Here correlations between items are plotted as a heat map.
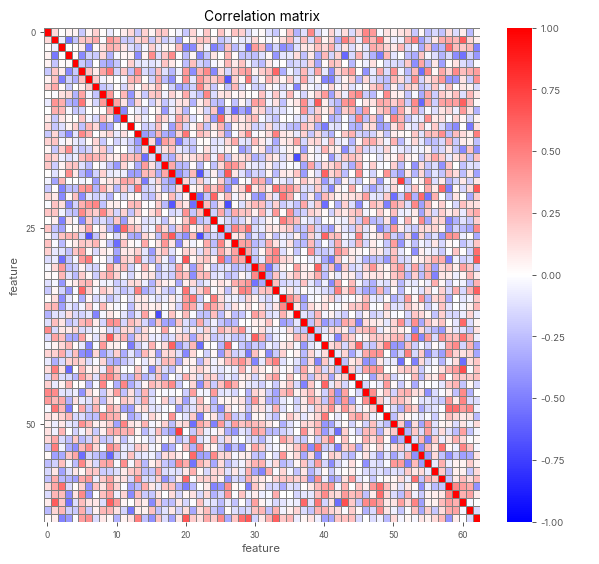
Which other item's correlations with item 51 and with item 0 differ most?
19
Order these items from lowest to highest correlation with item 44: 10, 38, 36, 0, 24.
38, 0, 36, 24, 10
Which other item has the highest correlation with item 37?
60
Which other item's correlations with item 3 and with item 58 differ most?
48
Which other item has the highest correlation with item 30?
39
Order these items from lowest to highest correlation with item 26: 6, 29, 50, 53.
6, 53, 29, 50
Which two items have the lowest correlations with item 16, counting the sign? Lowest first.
36, 14
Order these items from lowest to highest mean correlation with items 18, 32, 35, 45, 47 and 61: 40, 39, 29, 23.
29, 39, 23, 40
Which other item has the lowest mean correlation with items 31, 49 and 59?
12
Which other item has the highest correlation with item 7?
22
